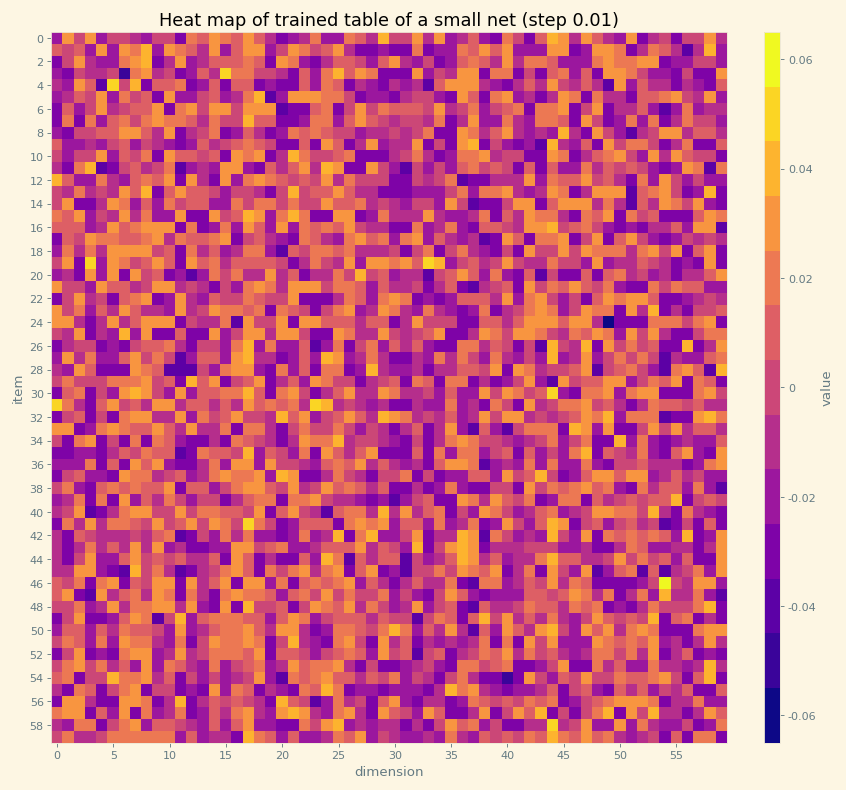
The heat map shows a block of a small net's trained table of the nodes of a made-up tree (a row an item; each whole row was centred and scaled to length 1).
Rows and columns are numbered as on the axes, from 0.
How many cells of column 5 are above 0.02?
12
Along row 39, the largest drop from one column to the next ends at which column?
56
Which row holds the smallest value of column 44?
29
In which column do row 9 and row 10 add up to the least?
43
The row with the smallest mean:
55
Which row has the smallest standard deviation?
59
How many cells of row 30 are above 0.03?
3
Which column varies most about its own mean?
11
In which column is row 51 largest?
21
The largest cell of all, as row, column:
46, 54
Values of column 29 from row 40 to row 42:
0.04 0.03 -0.02
